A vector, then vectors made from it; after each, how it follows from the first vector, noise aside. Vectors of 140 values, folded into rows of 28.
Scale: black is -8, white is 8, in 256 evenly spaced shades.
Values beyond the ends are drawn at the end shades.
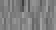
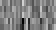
wrapped around, scaled up.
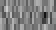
wrapped around, scaled up.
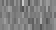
sign-scrambled.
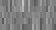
negated.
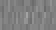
wrapped around, negated, shrunk.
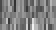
reversed, negated, scaled up.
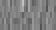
negated.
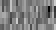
wrapped around, scaled up.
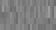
wrapped around, negated, shrunk.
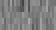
copied.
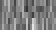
reversed, negated, scaled up.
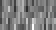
reversed, negated, scaled up.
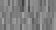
copied.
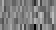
wrapped around, scaled up.
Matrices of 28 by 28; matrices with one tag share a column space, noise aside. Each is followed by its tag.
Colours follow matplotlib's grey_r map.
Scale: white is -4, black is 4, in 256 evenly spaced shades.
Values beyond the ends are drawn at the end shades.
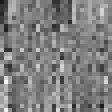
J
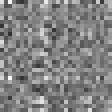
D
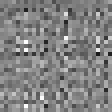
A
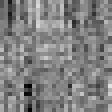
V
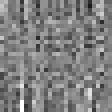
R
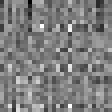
J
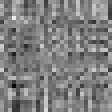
R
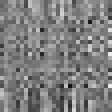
R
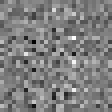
A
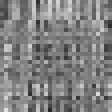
V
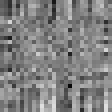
R
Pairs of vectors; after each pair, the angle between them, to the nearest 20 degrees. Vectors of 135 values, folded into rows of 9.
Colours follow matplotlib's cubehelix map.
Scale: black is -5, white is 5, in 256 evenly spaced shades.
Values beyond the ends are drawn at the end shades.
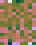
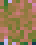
60 degrees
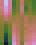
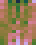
80 degrees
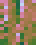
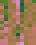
160 degrees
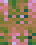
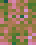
160 degrees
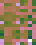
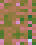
20 degrees
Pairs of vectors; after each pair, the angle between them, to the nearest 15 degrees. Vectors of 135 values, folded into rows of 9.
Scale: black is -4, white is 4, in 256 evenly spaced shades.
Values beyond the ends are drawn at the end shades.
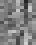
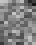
60 degrees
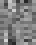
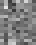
150 degrees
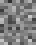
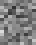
120 degrees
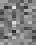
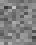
30 degrees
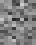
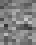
120 degrees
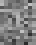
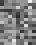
150 degrees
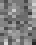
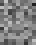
120 degrees
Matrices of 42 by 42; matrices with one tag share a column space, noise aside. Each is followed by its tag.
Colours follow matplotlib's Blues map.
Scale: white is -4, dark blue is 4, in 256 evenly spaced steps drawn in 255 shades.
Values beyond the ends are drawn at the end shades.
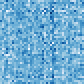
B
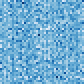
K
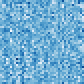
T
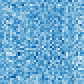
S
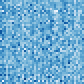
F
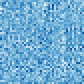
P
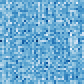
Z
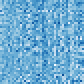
F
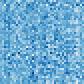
S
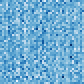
K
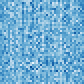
P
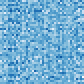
K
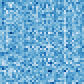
P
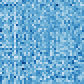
S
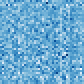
S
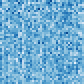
B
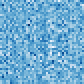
S
